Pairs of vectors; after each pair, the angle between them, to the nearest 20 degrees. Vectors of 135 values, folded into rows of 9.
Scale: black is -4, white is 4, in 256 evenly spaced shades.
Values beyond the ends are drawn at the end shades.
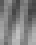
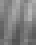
160 degrees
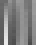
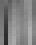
140 degrees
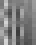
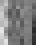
60 degrees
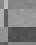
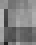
40 degrees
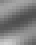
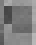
80 degrees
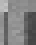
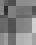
120 degrees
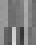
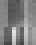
40 degrees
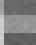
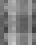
120 degrees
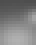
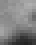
140 degrees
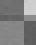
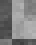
100 degrees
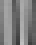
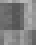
80 degrees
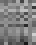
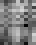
40 degrees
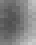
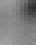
120 degrees
